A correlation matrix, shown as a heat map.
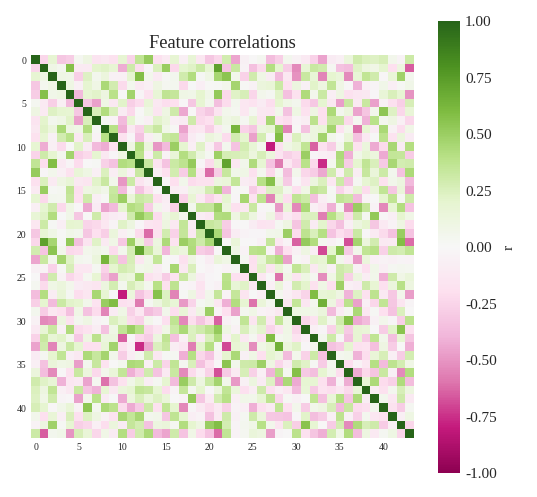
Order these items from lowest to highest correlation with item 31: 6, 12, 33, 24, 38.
6, 33, 38, 24, 12
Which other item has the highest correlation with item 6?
40
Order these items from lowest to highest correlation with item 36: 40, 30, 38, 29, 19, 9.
38, 19, 29, 9, 40, 30
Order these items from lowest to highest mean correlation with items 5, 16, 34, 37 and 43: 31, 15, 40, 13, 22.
15, 31, 40, 22, 13
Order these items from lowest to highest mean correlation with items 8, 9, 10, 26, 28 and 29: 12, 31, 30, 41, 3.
12, 41, 31, 3, 30
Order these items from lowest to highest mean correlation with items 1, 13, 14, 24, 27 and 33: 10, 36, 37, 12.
10, 12, 36, 37
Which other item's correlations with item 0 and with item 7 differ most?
27
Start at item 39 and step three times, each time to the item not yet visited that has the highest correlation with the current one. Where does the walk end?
22
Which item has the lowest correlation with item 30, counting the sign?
21
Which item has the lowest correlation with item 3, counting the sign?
37
